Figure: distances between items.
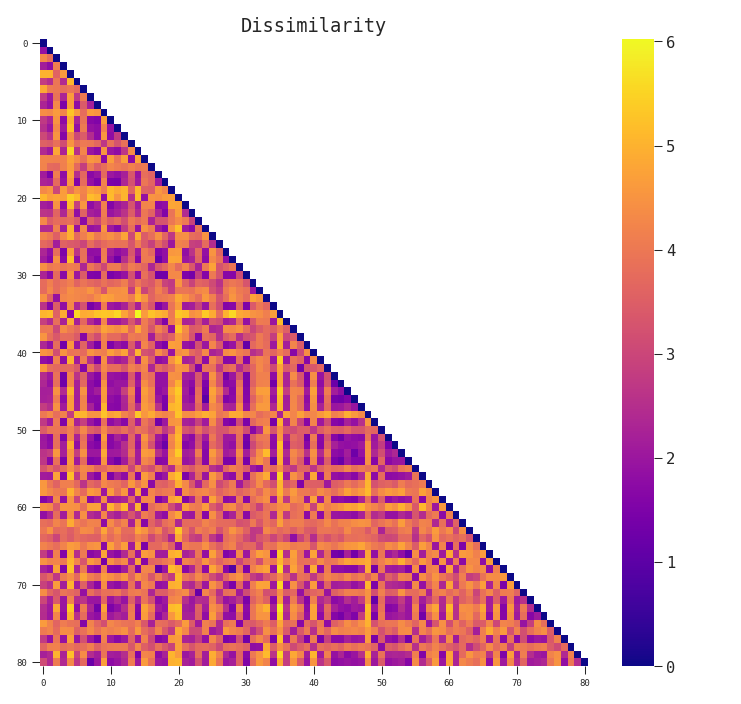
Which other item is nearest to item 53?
46
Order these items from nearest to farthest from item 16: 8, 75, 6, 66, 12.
75, 6, 8, 12, 66
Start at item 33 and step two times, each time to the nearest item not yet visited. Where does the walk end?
26
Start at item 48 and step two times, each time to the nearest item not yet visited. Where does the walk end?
4
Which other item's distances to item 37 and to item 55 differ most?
32
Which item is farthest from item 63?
20
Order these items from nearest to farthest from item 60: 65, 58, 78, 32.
65, 58, 32, 78
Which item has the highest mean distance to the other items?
35
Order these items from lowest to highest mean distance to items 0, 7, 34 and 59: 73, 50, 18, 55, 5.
18, 73, 5, 50, 55
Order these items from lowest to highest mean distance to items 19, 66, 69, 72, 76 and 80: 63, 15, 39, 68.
39, 68, 63, 15
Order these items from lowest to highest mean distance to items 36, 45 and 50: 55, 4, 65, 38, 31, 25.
31, 55, 38, 25, 65, 4
